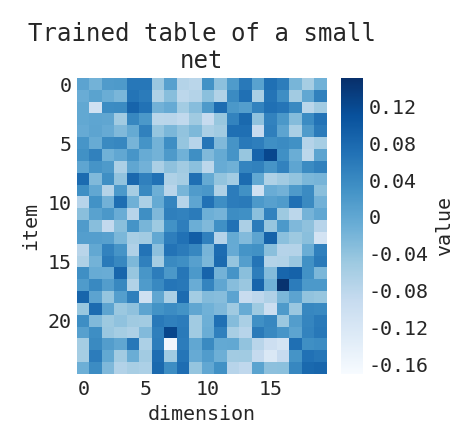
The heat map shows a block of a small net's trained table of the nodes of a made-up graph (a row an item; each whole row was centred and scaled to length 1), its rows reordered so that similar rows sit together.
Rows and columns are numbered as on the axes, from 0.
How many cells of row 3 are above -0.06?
16
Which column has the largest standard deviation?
15
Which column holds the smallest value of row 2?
1
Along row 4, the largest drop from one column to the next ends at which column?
14
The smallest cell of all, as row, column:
22, 7
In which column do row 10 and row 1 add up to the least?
8
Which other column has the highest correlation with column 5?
13
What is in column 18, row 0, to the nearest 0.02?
-0.06
